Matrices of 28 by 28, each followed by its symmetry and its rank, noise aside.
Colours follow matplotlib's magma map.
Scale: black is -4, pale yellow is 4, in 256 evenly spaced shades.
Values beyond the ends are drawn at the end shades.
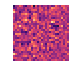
no symmetry, rank six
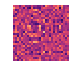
no symmetry, rank four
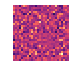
no symmetry, rank six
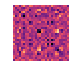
symmetric, rank three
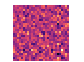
antisymmetric, rank four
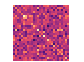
symmetric, rank four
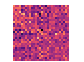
no symmetry, rank four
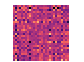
no symmetry, rank three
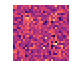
no symmetry, rank six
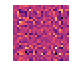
no symmetry, rank three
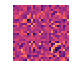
symmetric, rank four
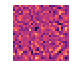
symmetric, rank four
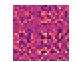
antisymmetric, rank four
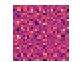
no symmetry, rank three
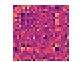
symmetric, rank four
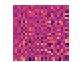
no symmetry, rank four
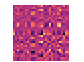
no symmetry, rank three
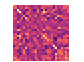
symmetric, rank four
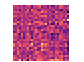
antisymmetric, rank four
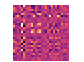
no symmetry, rank three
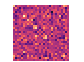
symmetric, rank six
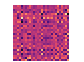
no symmetry, rank three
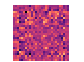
no symmetry, rank four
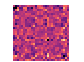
symmetric, rank four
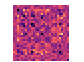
symmetric, rank three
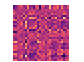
symmetric, rank three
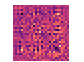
symmetric, rank four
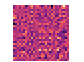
no symmetry, rank four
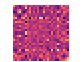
symmetric, rank four
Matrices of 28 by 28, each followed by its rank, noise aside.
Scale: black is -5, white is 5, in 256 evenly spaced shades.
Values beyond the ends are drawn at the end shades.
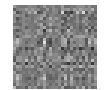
three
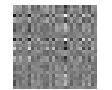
one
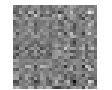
four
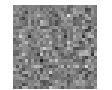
six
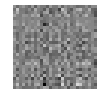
four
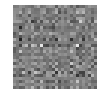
four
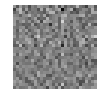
six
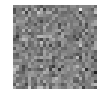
six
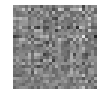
six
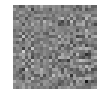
four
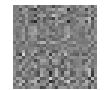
four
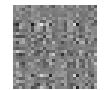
four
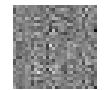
six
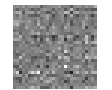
four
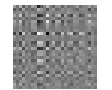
one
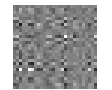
two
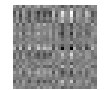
one
